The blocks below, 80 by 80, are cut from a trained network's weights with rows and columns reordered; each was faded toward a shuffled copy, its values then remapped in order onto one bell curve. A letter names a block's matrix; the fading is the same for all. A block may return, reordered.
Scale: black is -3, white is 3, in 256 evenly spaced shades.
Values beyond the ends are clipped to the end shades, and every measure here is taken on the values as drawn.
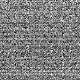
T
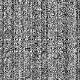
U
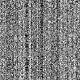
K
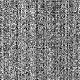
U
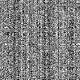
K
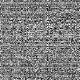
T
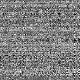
T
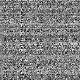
T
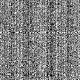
K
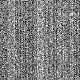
K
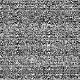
T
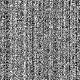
K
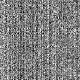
U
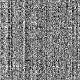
K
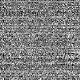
T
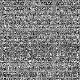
T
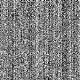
K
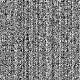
K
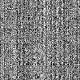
U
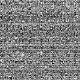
T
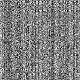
U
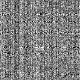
U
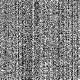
K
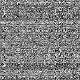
T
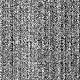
K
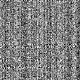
U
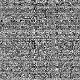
T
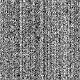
U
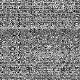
T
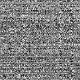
T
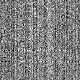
U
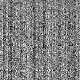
U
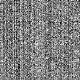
U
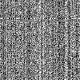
K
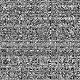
T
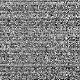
T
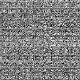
T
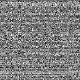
T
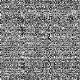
T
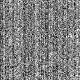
U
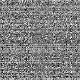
T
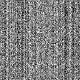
K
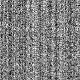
U
